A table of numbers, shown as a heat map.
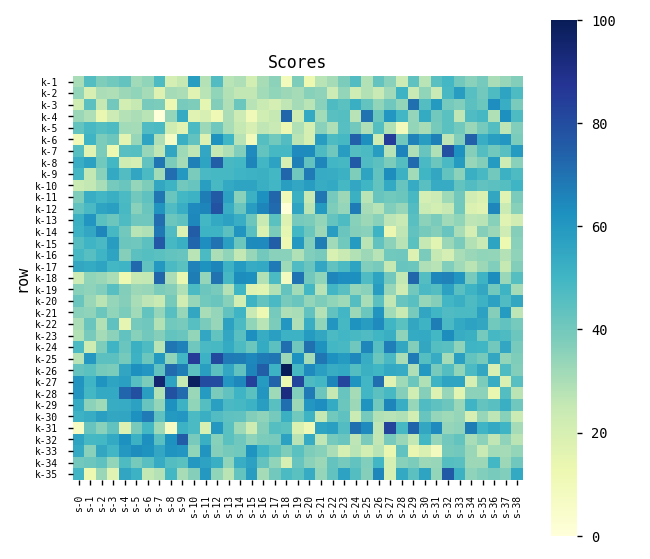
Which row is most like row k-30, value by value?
k-32
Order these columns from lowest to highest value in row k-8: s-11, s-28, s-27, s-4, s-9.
s-4, s-9, s-27, s-28, s-11
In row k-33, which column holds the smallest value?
s-31
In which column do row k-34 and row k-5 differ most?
s-15
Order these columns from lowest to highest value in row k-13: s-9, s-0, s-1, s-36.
s-36, s-9, s-0, s-1
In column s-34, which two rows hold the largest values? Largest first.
k-6, k-31
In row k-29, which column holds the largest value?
s-18
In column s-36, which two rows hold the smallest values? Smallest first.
k-28, k-26
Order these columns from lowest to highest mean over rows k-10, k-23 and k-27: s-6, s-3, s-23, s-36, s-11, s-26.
s-6, s-3, s-36, s-26, s-23, s-11
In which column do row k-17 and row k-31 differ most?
s-27
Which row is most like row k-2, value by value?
k-20
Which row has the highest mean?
k-27
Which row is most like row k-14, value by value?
k-13
